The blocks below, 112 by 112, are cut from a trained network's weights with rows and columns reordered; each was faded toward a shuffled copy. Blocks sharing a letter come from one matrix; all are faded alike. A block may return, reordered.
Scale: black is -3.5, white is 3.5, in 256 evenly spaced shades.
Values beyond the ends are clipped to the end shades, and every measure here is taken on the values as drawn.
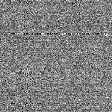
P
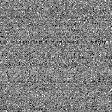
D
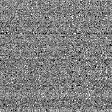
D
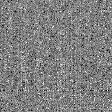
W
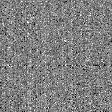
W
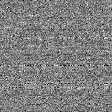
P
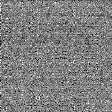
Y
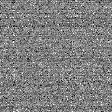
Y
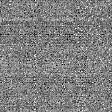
D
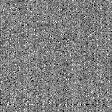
W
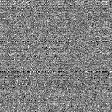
P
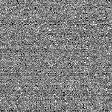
D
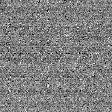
D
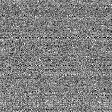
P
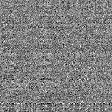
P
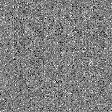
W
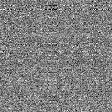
P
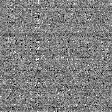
Y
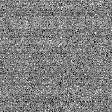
Y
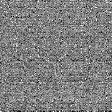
D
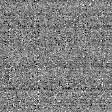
Y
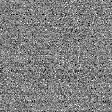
D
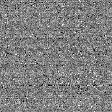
D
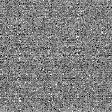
Y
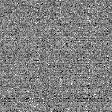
D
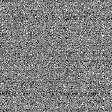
D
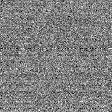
P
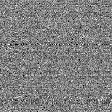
P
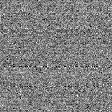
P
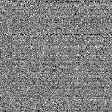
P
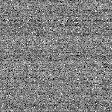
Y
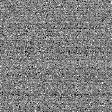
Y
